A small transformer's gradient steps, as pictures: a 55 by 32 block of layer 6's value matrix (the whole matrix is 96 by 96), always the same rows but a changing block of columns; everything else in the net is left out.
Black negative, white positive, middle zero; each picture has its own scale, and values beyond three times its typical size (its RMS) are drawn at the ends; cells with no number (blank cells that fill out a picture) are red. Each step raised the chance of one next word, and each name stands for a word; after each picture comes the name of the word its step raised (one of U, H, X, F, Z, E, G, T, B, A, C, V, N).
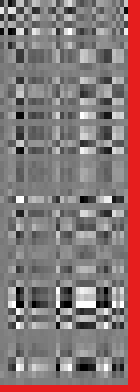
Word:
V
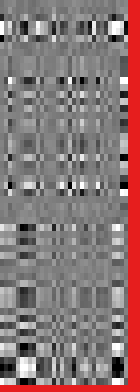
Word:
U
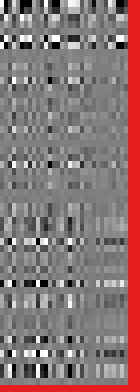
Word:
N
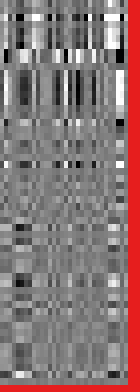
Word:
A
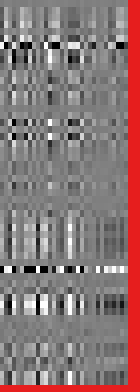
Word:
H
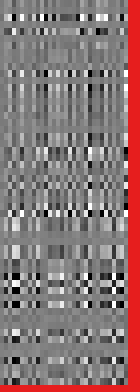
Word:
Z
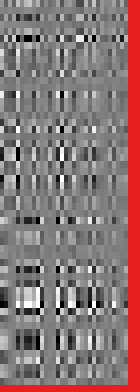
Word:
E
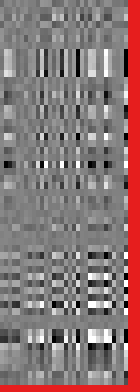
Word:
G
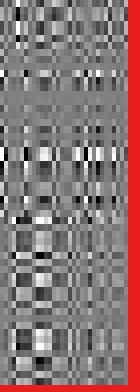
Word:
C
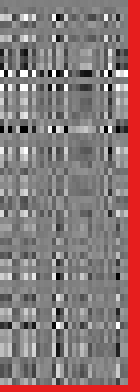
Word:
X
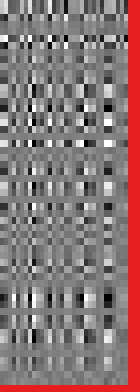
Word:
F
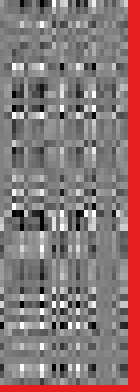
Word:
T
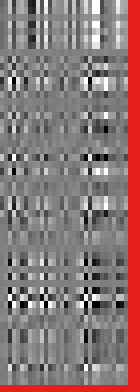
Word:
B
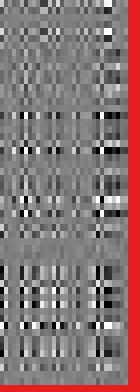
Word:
V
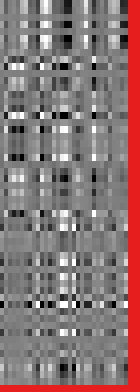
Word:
B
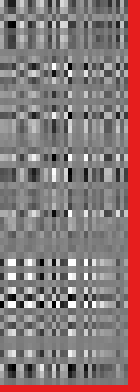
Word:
B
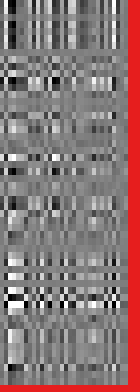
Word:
B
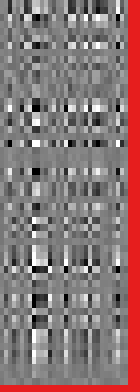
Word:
F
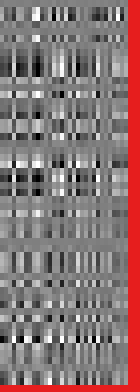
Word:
G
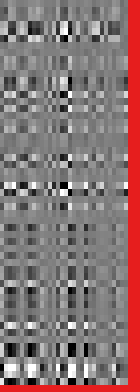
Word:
U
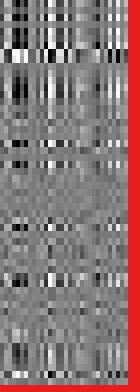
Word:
A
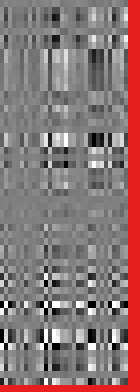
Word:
G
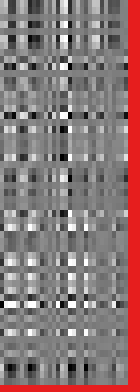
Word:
B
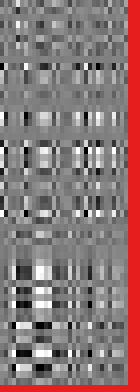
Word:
V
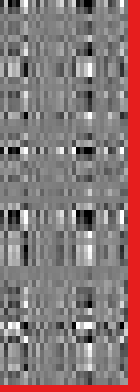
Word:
T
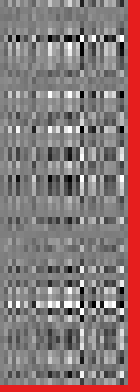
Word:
E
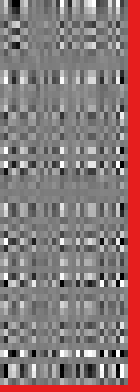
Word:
N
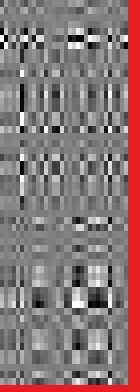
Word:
E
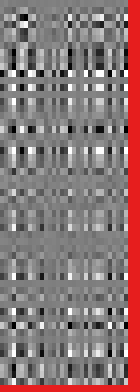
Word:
X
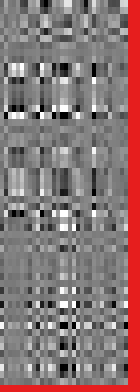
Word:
T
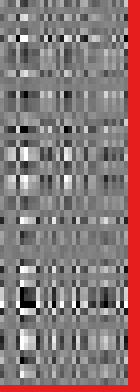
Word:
E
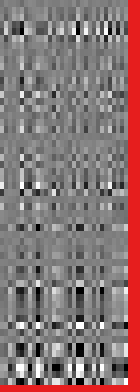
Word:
U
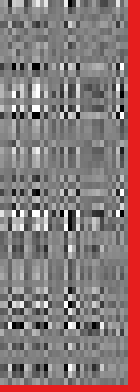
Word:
T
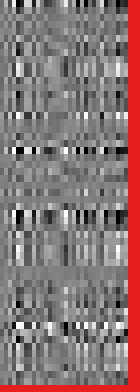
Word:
T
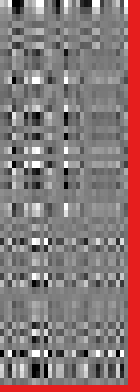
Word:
N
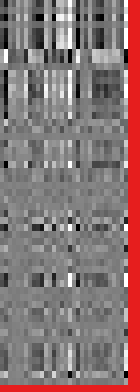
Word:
A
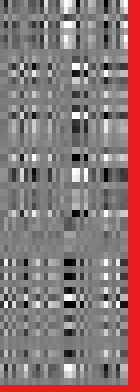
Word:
B
